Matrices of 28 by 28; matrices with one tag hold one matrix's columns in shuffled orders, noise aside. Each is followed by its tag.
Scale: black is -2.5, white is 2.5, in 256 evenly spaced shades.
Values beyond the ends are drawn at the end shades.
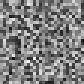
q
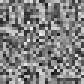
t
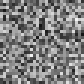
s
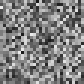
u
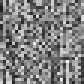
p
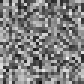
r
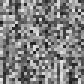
p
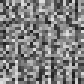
p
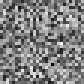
s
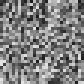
r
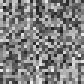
r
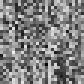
p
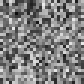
r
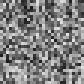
r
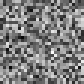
s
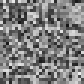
t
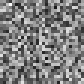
u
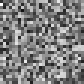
u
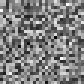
q
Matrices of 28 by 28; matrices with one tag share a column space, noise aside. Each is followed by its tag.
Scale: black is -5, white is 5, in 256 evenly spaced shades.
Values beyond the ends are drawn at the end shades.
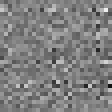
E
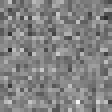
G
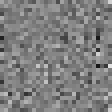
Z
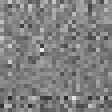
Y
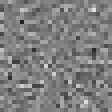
E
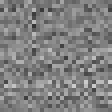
E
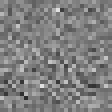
E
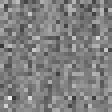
Y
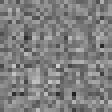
Z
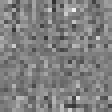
Y
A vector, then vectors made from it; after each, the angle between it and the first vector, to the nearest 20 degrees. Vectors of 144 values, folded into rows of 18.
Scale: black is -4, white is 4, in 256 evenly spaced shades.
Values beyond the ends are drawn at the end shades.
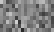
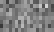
60 degrees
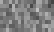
100 degrees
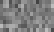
100 degrees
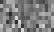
160 degrees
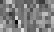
140 degrees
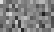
20 degrees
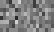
60 degrees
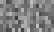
40 degrees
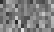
160 degrees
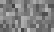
40 degrees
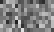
160 degrees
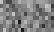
40 degrees
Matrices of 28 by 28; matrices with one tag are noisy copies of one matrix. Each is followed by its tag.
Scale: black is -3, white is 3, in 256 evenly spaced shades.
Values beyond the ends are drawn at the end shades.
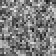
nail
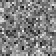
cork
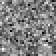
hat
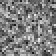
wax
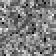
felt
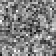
cork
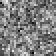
felt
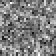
cork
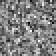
wax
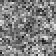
cork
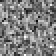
wax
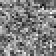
felt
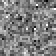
felt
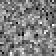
wax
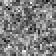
felt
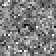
felt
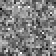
nail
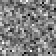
hat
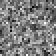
wax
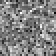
cork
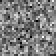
cork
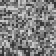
nail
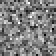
wax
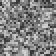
felt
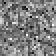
cork
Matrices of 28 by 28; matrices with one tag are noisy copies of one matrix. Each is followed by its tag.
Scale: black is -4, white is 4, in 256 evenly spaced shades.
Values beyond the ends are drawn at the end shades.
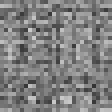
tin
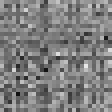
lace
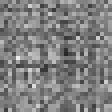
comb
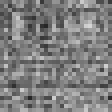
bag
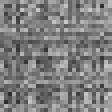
lace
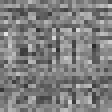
tin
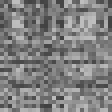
bag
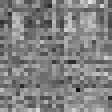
bag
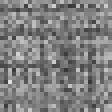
comb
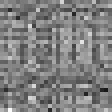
tin
